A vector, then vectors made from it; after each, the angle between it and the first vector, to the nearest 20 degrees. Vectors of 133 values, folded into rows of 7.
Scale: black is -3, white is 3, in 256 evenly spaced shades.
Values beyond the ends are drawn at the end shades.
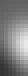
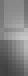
40 degrees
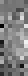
60 degrees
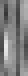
100 degrees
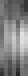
40 degrees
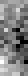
140 degrees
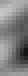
140 degrees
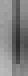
140 degrees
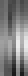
40 degrees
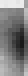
140 degrees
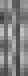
80 degrees
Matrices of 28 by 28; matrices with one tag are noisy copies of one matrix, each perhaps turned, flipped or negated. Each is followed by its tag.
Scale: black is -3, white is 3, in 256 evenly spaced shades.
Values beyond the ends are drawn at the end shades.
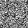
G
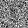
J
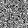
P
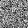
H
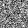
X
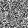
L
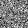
L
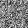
H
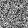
J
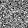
G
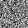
J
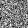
L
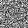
P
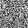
L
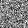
P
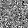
X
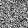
H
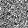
L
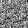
P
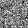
X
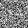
J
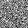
H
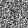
J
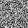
G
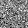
L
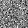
J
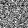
P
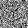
J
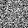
P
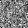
H
